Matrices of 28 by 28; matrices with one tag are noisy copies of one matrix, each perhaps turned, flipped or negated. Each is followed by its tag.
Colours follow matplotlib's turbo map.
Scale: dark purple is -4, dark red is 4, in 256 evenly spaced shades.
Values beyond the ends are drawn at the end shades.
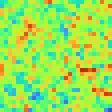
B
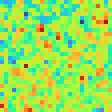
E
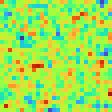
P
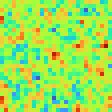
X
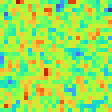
P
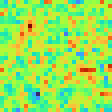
B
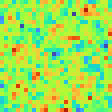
X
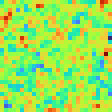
P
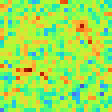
B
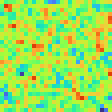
P
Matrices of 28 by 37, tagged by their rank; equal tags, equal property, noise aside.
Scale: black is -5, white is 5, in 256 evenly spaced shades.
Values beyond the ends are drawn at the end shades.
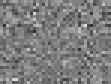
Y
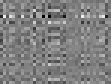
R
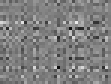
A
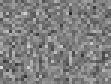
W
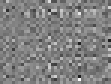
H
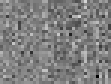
Y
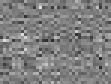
H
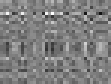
R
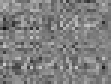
H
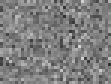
W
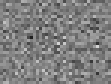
W
